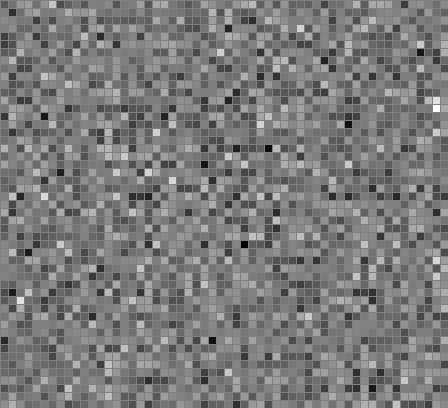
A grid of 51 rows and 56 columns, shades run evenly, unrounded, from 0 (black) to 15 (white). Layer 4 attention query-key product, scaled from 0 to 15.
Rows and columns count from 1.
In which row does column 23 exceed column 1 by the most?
6
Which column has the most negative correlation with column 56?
9
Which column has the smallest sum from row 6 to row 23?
26
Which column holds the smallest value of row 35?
12
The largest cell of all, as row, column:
14, 55
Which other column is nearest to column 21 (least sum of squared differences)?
52
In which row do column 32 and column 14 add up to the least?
3
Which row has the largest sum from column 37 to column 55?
32
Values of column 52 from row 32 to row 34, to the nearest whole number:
7 7 8
